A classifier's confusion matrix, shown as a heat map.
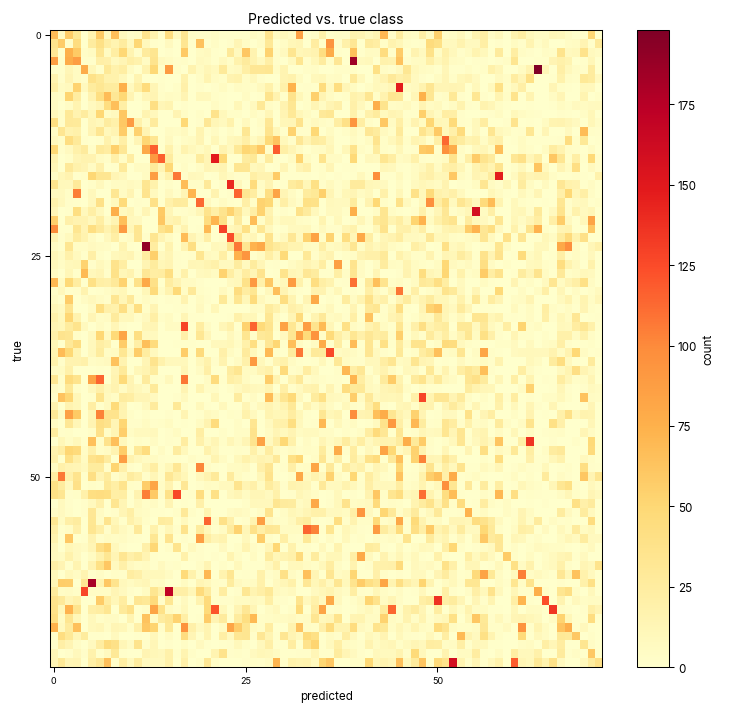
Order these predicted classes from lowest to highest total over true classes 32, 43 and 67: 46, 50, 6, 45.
46, 45, 50, 6
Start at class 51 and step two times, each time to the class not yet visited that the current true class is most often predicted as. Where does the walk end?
29
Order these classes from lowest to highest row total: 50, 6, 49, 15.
15, 49, 6, 50
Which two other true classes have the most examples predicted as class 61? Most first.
67, 64
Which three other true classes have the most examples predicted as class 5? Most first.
62, 39, 46
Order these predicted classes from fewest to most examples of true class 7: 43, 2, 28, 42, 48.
42, 43, 28, 2, 48
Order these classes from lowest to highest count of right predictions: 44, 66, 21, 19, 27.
27, 66, 21, 44, 19
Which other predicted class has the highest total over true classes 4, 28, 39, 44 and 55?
63
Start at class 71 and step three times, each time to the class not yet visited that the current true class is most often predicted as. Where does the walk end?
58
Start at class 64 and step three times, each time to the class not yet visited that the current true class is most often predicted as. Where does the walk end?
36
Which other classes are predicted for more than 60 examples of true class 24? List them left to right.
12, 26, 27, 66, 67
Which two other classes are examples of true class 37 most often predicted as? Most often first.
26, 8
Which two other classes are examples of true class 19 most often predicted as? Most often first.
49, 57
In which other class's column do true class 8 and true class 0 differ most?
32
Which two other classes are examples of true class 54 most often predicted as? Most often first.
40, 43
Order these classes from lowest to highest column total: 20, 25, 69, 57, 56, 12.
57, 69, 20, 25, 56, 12
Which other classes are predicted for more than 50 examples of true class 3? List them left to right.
0, 2, 39, 45
